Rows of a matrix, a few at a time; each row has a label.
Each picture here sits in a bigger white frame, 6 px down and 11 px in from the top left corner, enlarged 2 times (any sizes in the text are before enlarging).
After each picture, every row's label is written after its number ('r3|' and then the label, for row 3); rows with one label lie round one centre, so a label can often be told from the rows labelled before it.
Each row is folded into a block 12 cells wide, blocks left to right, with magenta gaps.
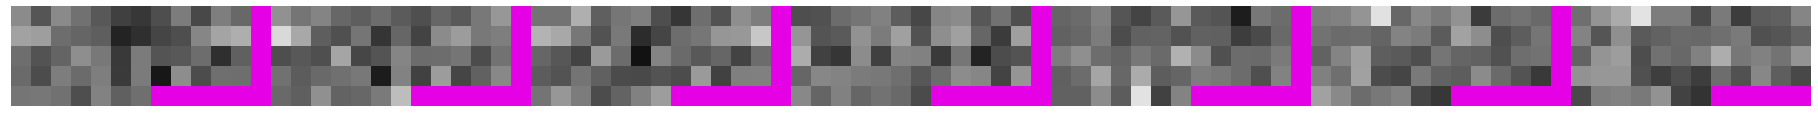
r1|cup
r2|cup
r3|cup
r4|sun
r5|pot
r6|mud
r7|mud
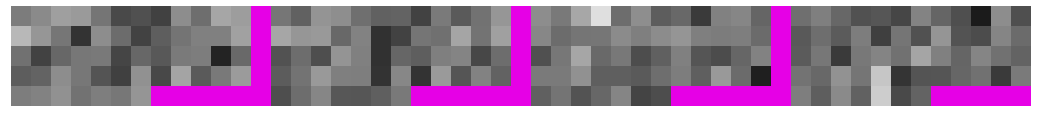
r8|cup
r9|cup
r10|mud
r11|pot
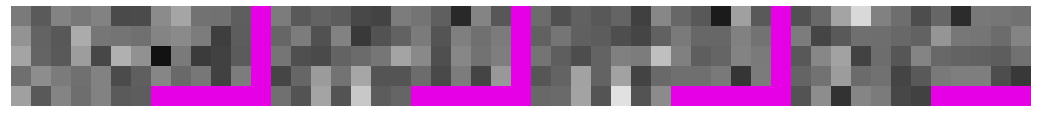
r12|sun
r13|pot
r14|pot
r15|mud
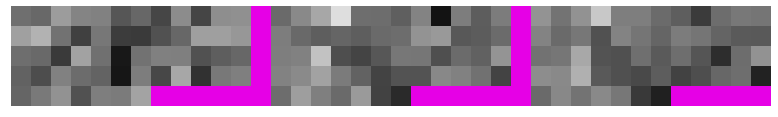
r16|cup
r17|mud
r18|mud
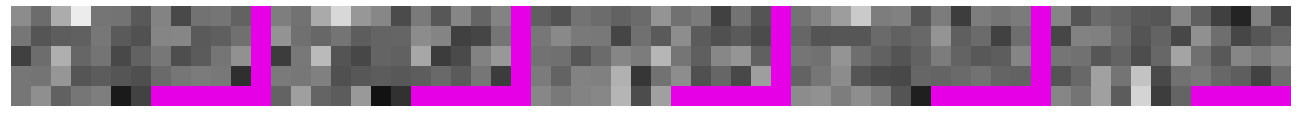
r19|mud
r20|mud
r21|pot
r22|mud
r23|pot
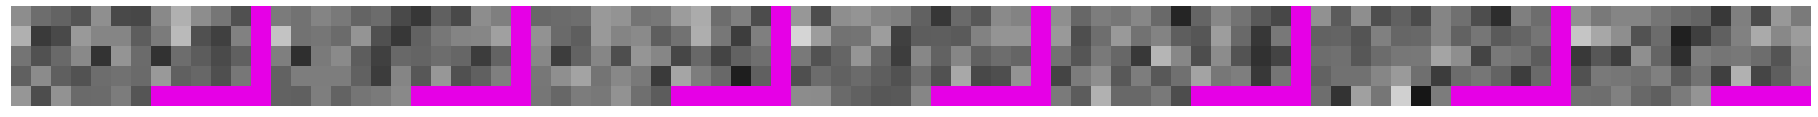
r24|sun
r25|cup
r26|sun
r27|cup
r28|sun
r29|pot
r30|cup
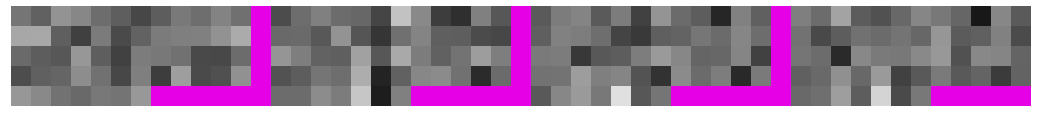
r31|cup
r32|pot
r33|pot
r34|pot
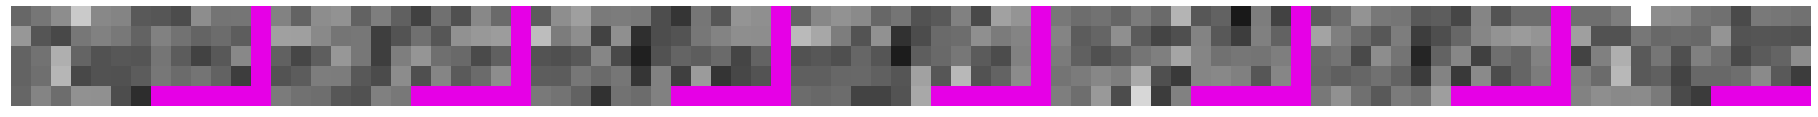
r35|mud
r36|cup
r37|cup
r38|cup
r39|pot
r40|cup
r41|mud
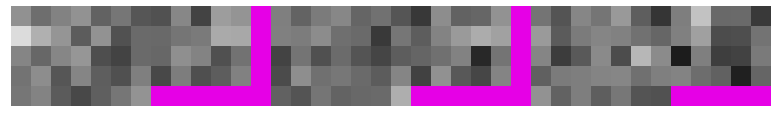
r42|cup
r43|cup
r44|sun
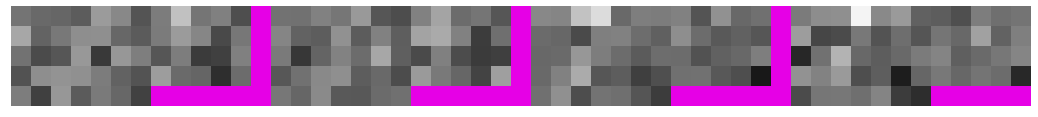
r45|sun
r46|sun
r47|mud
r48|mud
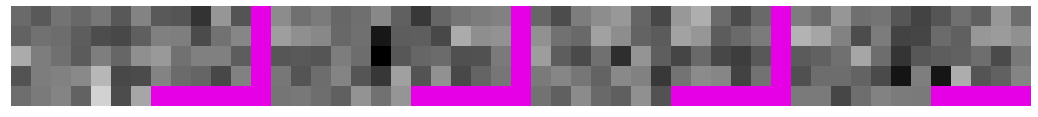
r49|pot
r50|cup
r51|sun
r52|cup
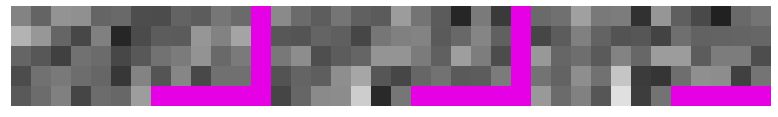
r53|cup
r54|pot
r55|pot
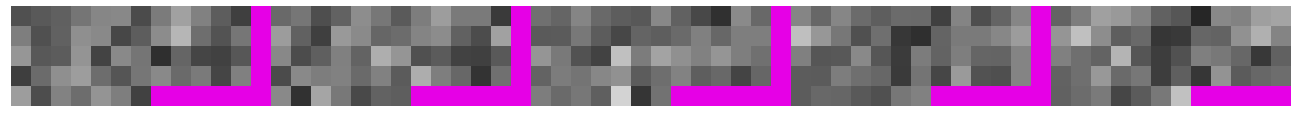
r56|sun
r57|sun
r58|pot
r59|cup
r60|cup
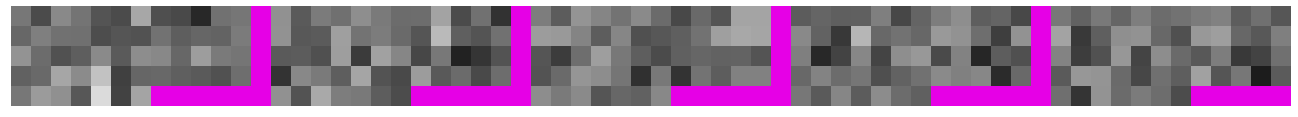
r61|pot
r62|sun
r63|cup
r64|sun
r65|sun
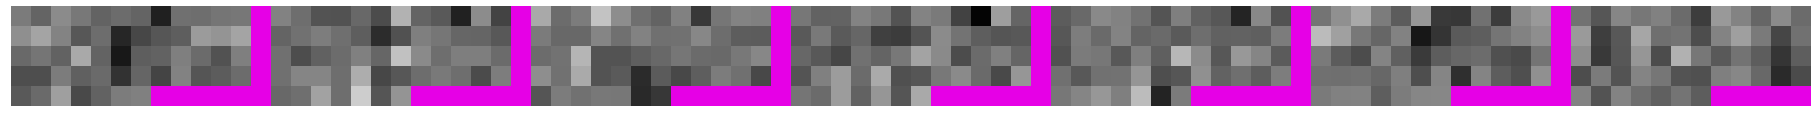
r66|cup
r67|pot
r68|mud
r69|pot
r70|pot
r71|cup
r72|sun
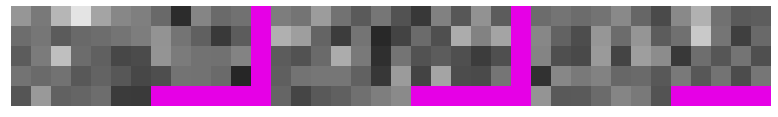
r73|mud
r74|cup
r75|sun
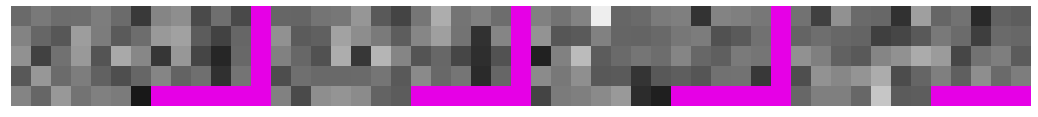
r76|sun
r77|sun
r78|mud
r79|pot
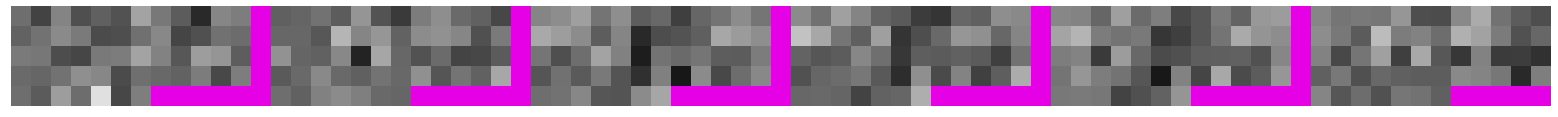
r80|pot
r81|sun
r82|cup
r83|cup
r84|cup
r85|sun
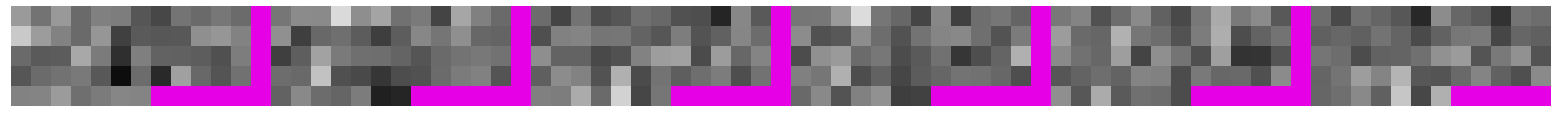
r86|cup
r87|mud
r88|pot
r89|mud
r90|sun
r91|pot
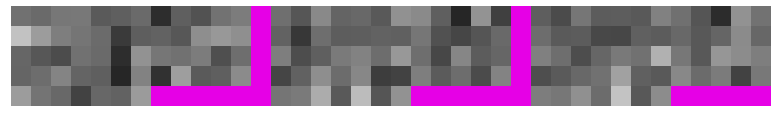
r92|cup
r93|pot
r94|pot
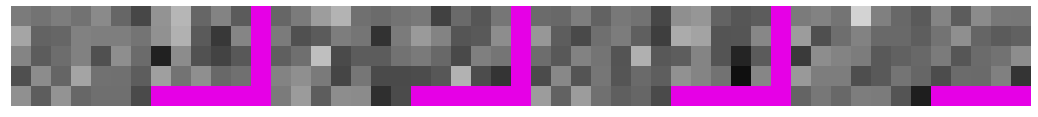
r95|sun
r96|mud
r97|sun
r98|mud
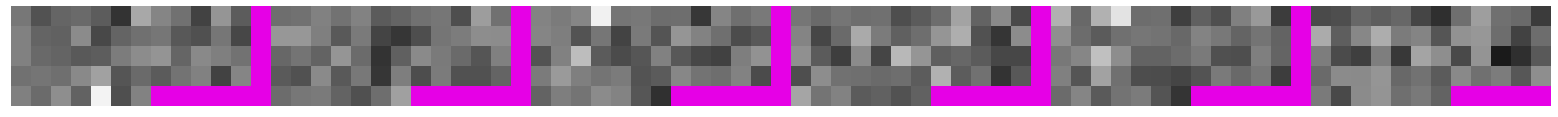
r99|pot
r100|cup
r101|mud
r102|sun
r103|mud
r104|sun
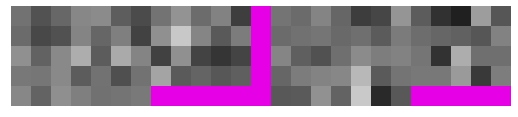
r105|sun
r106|pot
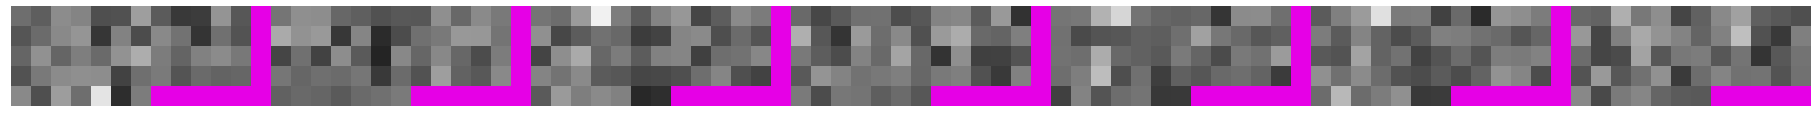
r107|pot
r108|cup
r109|mud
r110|sun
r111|mud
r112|mud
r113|sun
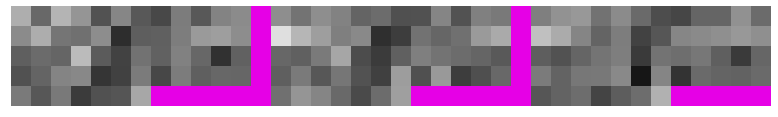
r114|cup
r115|cup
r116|cup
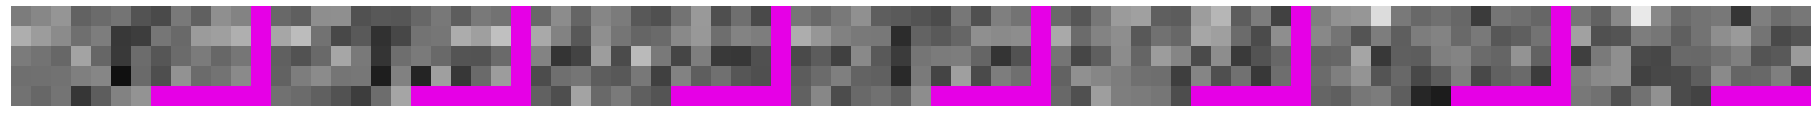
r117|cup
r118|cup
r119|sun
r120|cup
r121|sun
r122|mud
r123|mud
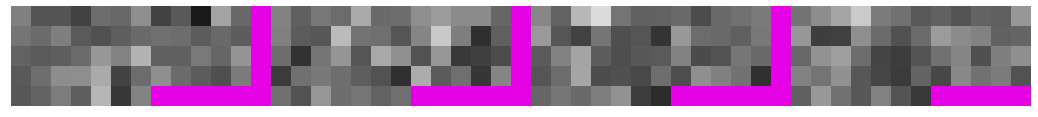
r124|pot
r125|sun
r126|mud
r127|mud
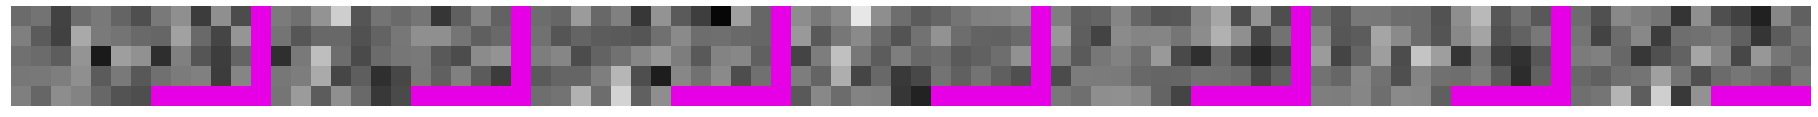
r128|sun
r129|mud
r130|pot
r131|mud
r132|sun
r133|sun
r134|pot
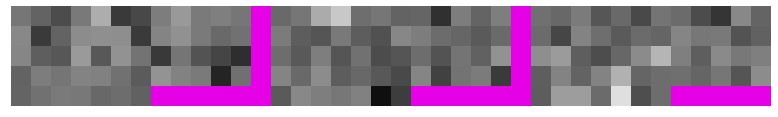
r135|sun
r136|mud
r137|pot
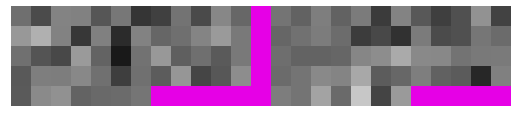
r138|cup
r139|pot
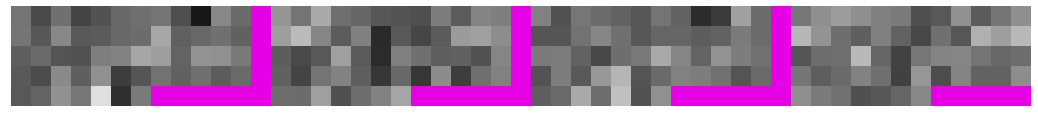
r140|pot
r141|cup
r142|pot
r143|cup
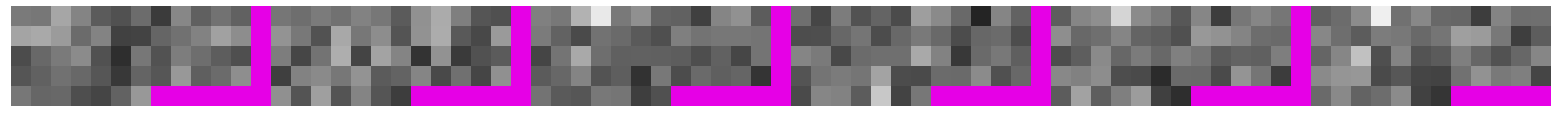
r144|cup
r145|sun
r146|mud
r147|pot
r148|mud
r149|mud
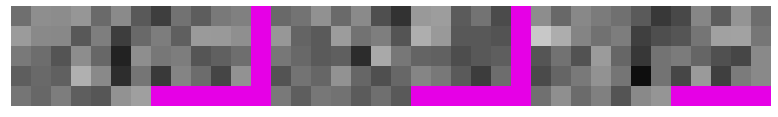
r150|cup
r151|sun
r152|cup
